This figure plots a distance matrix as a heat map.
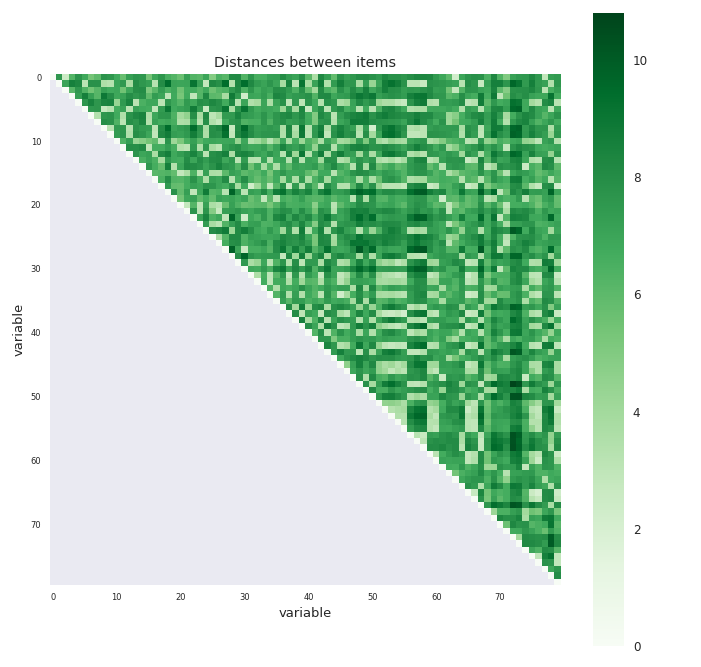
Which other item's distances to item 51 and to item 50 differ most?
8
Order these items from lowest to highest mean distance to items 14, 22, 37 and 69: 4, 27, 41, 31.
31, 4, 27, 41
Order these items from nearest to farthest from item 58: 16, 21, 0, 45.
16, 21, 0, 45
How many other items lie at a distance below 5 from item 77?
4
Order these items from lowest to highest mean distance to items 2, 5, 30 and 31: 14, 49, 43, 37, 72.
37, 43, 14, 49, 72
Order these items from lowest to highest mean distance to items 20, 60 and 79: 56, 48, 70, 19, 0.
19, 70, 0, 56, 48
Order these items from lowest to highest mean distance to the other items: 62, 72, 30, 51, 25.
51, 62, 25, 30, 72
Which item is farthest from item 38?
72
